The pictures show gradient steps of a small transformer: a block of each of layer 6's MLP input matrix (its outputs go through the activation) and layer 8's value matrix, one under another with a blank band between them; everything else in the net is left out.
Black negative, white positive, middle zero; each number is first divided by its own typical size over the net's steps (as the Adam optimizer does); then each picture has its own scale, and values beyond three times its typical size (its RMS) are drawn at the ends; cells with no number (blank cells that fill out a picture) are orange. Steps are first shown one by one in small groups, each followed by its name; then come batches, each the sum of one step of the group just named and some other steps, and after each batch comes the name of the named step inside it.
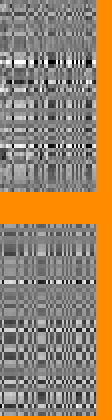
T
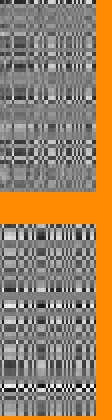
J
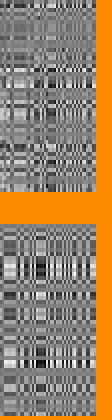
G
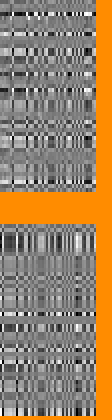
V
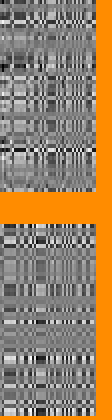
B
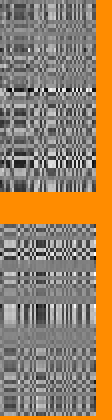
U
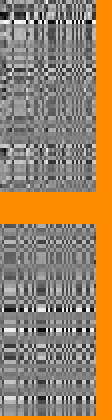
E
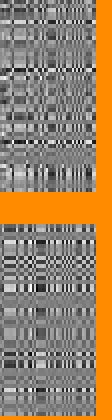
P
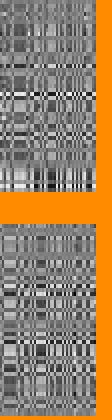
G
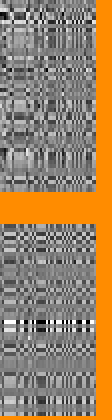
E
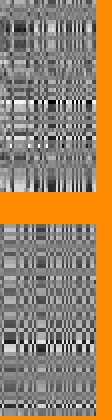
T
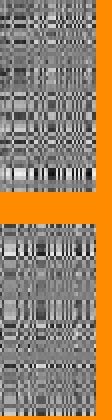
P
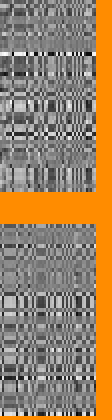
V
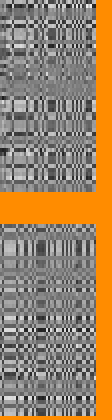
E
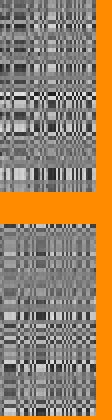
B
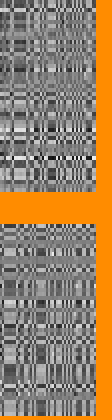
J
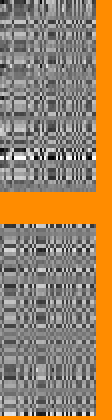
B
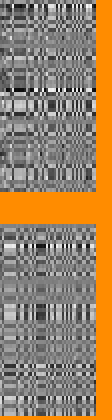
U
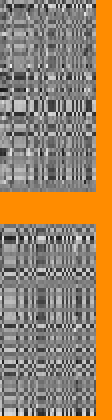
V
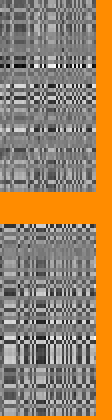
G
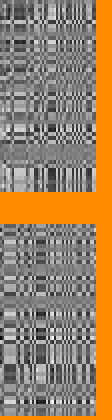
P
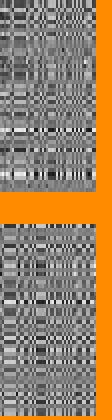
G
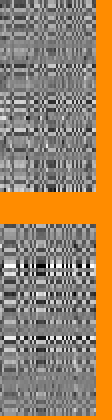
G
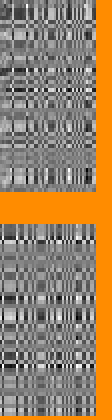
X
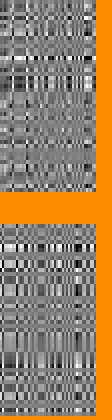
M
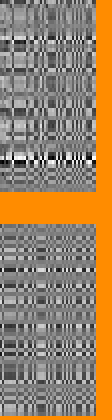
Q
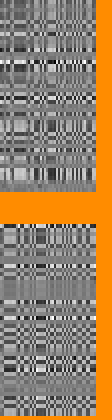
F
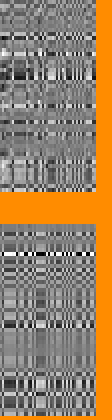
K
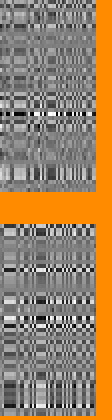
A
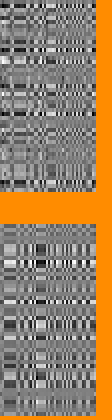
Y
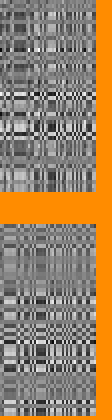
F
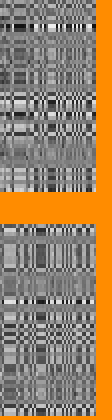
A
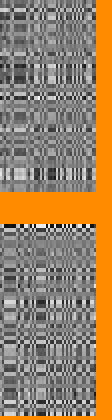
F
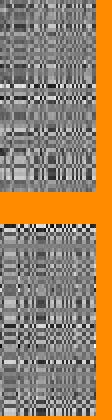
F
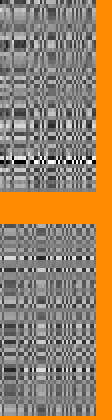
Q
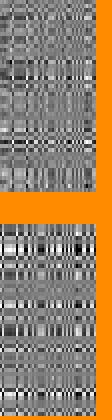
M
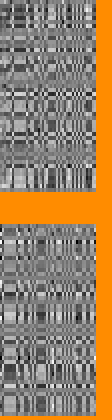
X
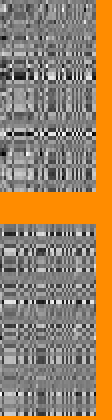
K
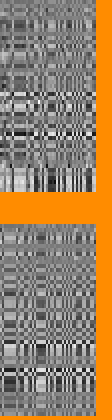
K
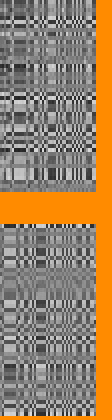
F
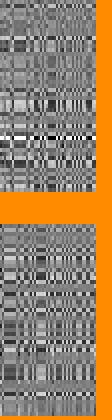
Q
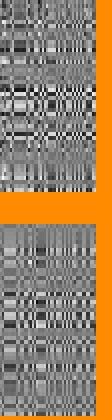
Y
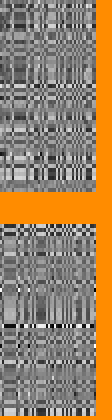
X
